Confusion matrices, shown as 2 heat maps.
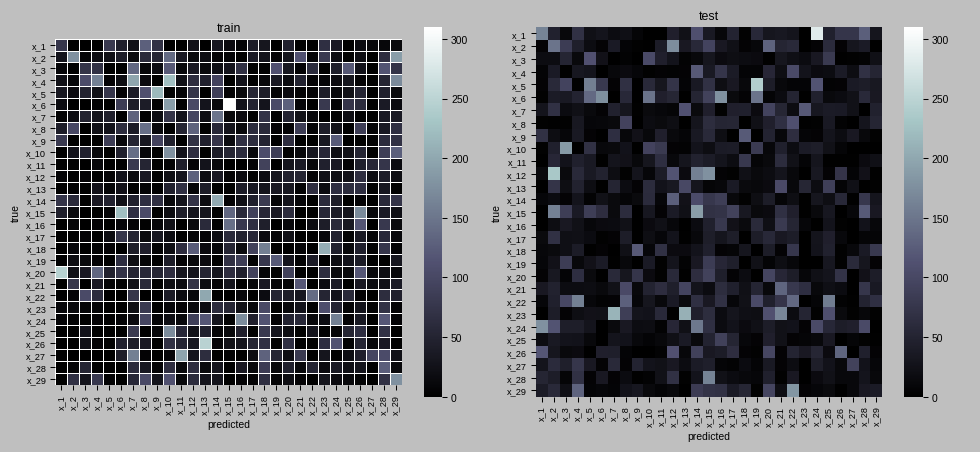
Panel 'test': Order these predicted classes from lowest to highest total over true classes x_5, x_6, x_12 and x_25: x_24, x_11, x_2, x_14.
x_11, x_24, x_14, x_2
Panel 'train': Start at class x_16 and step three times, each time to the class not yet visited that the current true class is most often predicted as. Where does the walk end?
x_10
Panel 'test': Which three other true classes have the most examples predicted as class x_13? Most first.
x_23, x_7, x_21
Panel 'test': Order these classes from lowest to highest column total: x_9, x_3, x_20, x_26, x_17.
x_9, x_26, x_17, x_3, x_20
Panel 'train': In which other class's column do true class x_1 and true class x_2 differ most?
x_29
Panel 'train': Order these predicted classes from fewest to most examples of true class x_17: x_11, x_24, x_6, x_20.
x_11, x_20, x_24, x_6
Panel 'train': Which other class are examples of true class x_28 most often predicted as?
x_18
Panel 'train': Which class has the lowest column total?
x_27
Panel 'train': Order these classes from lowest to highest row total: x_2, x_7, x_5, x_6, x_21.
x_21, x_7, x_5, x_2, x_6
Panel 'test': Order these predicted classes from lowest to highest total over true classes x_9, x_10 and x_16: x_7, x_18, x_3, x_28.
x_28, x_7, x_18, x_3
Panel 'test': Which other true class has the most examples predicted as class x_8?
x_22
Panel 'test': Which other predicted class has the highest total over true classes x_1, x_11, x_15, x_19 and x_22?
x_14
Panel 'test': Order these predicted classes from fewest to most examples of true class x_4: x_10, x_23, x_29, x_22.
x_10, x_23, x_29, x_22
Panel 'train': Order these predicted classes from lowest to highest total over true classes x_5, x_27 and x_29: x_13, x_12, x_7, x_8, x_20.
x_20, x_13, x_12, x_8, x_7
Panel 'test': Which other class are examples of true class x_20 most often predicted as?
x_15
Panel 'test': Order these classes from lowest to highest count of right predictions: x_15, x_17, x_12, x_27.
x_17, x_15, x_27, x_12
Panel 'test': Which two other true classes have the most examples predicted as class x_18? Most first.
x_9, x_11
